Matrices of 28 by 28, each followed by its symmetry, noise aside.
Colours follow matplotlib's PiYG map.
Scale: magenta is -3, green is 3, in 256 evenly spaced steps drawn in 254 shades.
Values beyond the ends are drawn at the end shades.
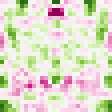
mirrored left to right.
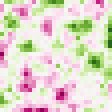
antisymmetric.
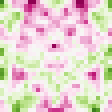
mirrored left to right.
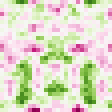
mirrored left to right.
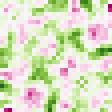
symmetric.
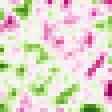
antisymmetric.
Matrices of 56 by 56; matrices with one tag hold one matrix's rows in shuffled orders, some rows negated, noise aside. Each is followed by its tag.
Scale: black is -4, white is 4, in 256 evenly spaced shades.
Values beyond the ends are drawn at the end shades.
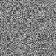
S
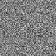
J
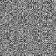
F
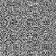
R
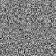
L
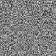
F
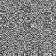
L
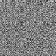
J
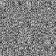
L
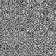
J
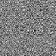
J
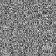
F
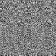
L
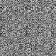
L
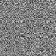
J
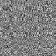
F
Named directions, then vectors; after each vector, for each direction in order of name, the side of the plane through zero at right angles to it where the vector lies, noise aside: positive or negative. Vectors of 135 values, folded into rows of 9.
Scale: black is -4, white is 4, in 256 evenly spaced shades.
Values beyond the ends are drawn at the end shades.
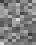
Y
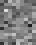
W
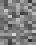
positive, positive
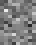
positive, positive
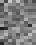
positive, negative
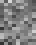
positive, negative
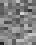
positive, negative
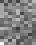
negative, positive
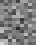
negative, positive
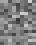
negative, negative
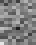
negative, positive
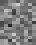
positive, positive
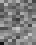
positive, negative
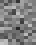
negative, positive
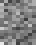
negative, positive
